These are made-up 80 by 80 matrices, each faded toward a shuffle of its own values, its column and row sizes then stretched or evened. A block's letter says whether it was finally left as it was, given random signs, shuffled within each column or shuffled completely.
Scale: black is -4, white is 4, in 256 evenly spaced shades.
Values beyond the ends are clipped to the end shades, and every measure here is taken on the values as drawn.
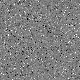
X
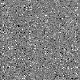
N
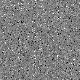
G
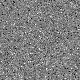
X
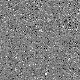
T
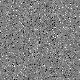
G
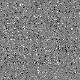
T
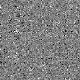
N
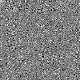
N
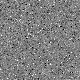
X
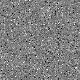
G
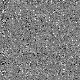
T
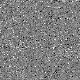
T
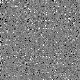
N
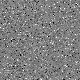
X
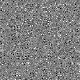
N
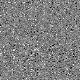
T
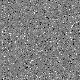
G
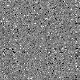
N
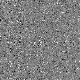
T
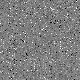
G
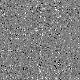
T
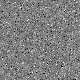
X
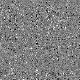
T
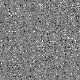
N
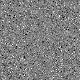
G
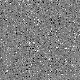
T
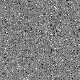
G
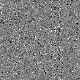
G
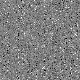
G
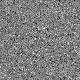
X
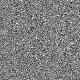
G
